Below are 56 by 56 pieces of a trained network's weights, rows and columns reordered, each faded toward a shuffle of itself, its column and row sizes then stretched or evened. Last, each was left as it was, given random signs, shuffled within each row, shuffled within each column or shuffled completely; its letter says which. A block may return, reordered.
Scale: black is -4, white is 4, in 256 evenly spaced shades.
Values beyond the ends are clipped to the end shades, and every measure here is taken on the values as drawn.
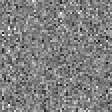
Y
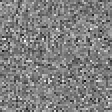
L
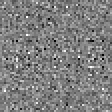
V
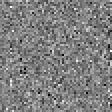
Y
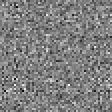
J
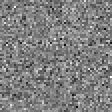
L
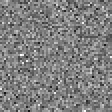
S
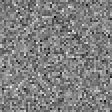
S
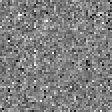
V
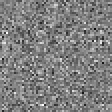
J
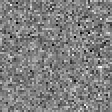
Y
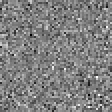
V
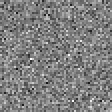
S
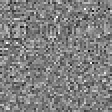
J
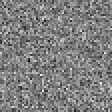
S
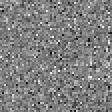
Y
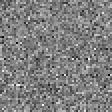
L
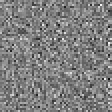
J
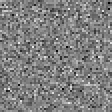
L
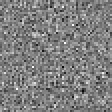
J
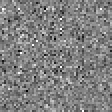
V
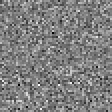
L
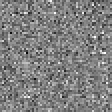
V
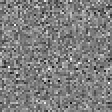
V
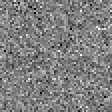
S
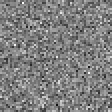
Y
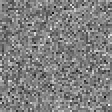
S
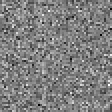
Y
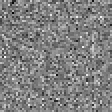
V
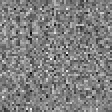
J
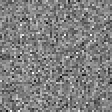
L
